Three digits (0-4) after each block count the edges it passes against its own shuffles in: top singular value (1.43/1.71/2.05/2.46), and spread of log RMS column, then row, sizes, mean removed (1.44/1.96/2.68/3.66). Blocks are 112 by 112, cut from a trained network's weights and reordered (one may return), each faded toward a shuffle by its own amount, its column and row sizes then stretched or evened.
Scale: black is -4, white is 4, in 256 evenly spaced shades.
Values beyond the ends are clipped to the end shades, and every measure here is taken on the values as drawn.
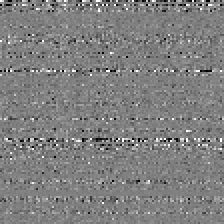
2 1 4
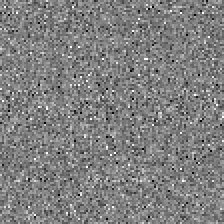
1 1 1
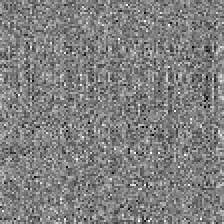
3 0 2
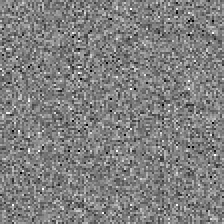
2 2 0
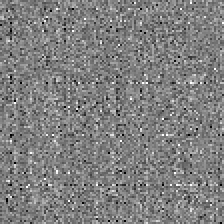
2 2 2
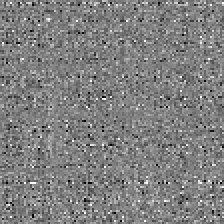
1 2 3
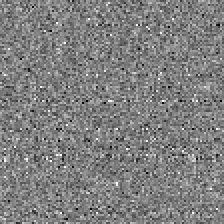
2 0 2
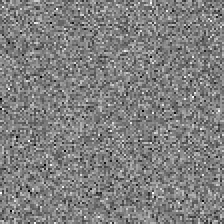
2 0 0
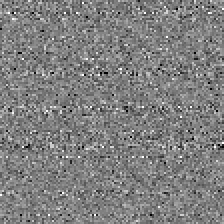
0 0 3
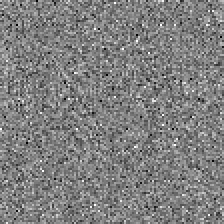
1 0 1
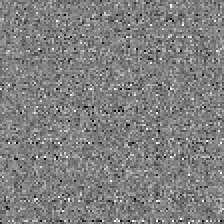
0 1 3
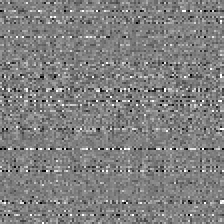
3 0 4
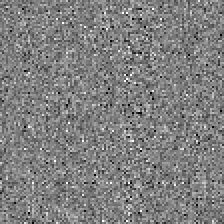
1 2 1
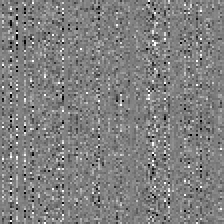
2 4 0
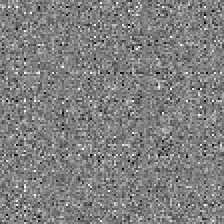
1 3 2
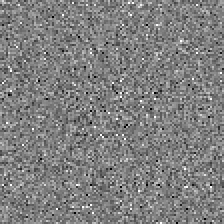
1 1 1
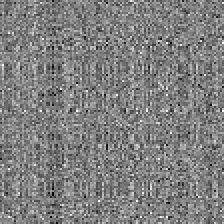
4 1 2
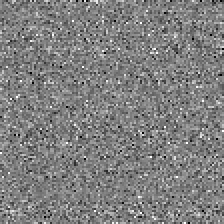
1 0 2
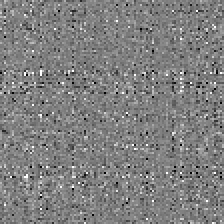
1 3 3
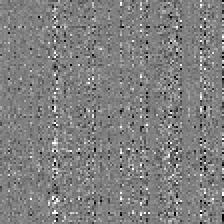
2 4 2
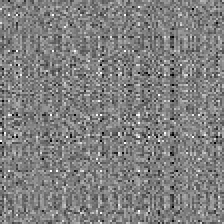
4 2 3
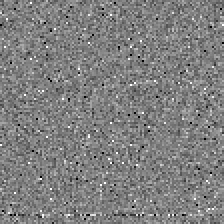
1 0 0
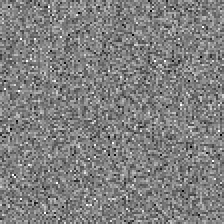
2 0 0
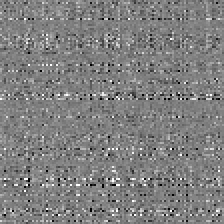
3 2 4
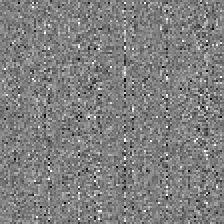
2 3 1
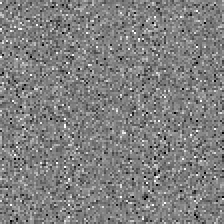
0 2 0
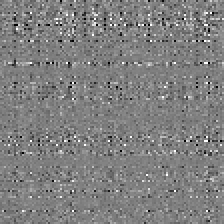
2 2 4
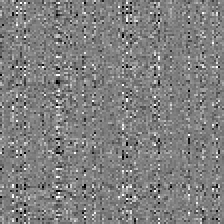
3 4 2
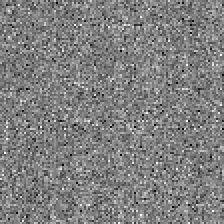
2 0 1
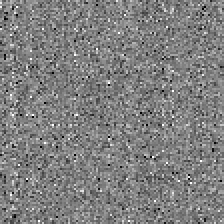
1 2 1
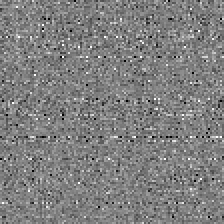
0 0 3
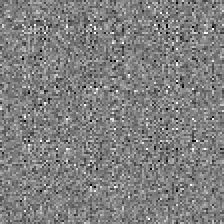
2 3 2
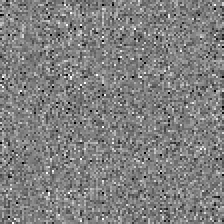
0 2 1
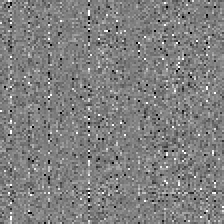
1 3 0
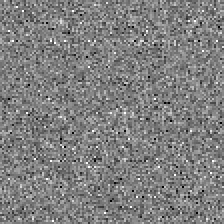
0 0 2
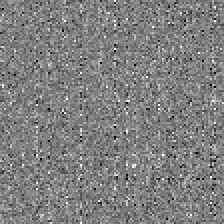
0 3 1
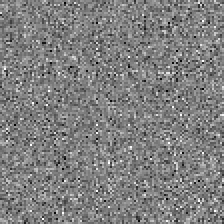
2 2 1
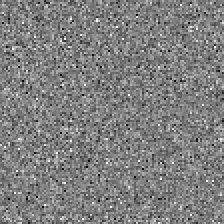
0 1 1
